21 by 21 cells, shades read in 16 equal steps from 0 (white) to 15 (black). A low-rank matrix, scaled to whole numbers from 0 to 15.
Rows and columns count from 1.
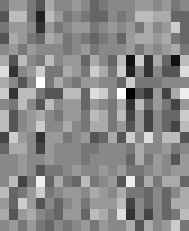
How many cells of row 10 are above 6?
12
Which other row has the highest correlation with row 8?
17
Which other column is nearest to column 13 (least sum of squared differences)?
10
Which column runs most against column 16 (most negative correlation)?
20
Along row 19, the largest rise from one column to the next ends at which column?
15
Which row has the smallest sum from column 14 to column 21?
13
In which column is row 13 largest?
5
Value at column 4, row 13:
7
